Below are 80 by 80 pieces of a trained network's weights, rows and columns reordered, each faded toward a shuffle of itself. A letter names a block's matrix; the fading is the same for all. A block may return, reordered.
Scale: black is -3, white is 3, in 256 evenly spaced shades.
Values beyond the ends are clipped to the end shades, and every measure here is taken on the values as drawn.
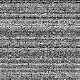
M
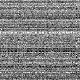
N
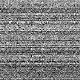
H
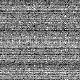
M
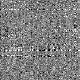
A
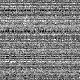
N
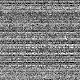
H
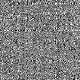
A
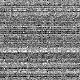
N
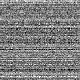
N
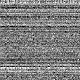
H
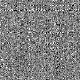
A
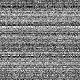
N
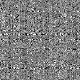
A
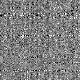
A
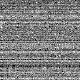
M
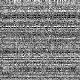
N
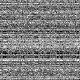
N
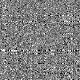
A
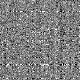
A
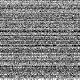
N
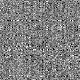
A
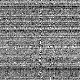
M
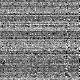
M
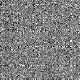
A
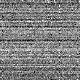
M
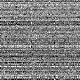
N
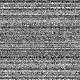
N
